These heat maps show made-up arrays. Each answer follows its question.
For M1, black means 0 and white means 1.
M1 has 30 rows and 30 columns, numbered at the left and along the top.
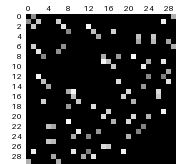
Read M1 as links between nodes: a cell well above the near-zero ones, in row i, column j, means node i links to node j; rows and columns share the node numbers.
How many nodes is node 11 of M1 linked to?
1
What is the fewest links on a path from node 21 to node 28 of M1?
4
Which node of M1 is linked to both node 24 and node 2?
node 12
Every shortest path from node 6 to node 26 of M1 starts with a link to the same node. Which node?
node 1
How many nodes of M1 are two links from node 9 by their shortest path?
6
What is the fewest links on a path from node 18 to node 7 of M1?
7
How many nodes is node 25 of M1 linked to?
2
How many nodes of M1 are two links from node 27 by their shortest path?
6
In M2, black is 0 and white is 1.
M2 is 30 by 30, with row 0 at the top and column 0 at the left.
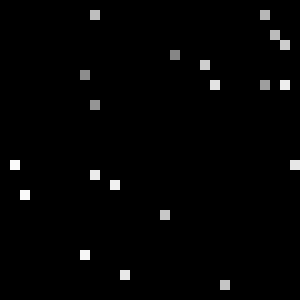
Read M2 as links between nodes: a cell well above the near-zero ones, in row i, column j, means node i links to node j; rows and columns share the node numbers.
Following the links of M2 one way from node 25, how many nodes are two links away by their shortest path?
3
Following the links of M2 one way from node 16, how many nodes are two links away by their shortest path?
2
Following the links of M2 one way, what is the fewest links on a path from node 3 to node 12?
2
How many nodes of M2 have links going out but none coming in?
9
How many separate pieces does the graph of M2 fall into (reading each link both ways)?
11
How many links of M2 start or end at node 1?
3
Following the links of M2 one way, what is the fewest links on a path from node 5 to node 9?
2
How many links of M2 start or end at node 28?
3
